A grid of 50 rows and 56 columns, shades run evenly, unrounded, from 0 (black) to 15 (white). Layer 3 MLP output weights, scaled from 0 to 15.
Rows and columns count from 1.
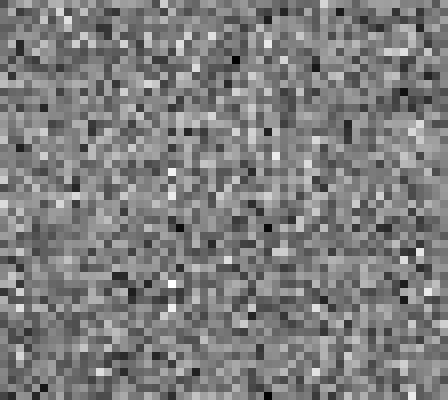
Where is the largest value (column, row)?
22, 36
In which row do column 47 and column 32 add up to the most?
5
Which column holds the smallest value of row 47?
25
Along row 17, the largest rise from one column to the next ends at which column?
35
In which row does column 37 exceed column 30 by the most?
8
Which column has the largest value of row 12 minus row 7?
16
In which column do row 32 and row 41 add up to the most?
31
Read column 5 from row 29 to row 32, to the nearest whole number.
4 5 6 4
